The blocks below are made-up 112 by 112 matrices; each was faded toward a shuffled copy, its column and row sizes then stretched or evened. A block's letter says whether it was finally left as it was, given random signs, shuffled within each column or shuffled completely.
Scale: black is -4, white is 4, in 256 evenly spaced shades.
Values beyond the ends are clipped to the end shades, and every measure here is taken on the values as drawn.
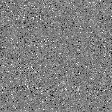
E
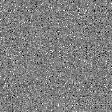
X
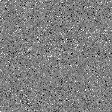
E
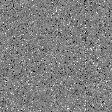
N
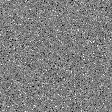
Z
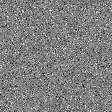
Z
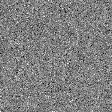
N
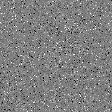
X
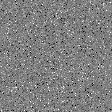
N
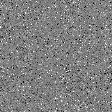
N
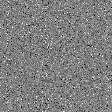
N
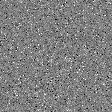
Z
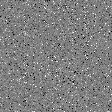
N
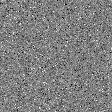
Z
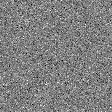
Z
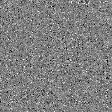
E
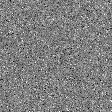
Z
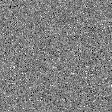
E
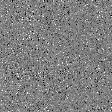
E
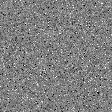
Z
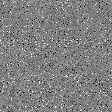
E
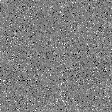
E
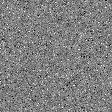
Z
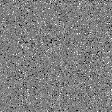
X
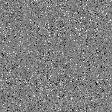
E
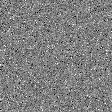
Z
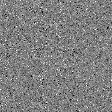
N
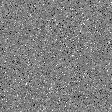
Z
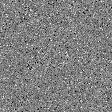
Z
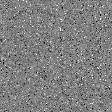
N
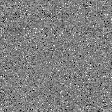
X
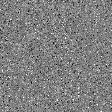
N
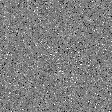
Z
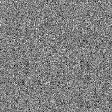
X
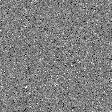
N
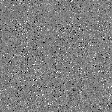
X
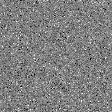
E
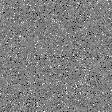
E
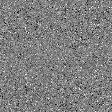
E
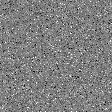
Z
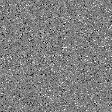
E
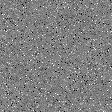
Z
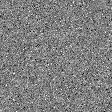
Z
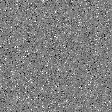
N
